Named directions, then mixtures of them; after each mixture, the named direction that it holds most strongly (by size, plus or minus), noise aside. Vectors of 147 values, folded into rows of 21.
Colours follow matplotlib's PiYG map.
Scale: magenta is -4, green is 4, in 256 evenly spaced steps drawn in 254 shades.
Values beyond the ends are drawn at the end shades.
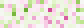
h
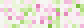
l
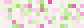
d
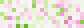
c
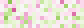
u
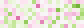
l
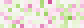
d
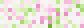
l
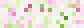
h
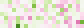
c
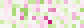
h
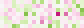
l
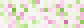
c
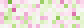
u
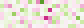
h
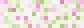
u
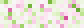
d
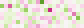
h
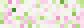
u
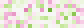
h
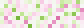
u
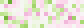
c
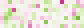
u
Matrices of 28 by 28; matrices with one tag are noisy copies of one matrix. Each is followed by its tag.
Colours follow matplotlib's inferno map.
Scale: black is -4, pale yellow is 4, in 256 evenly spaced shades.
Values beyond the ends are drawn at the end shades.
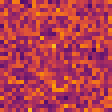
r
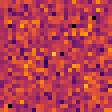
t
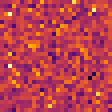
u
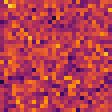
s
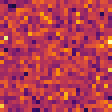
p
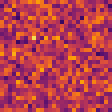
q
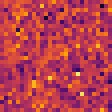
s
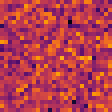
p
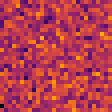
r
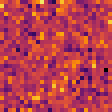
r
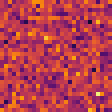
q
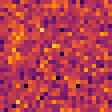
s
